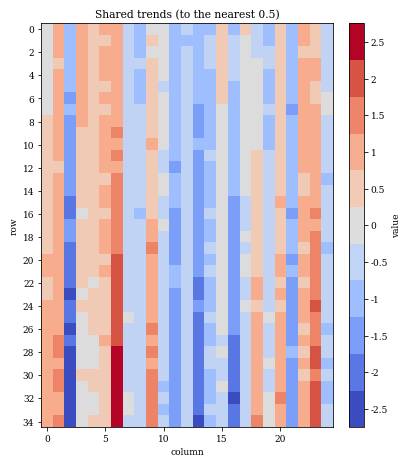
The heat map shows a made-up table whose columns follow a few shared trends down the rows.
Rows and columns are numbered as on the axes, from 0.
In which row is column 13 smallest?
34
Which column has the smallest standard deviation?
12
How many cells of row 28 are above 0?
9
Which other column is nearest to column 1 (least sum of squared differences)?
22
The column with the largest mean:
6
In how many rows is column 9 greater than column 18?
23
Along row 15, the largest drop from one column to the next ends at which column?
2
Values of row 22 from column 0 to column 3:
0.5 1 -2 0.5
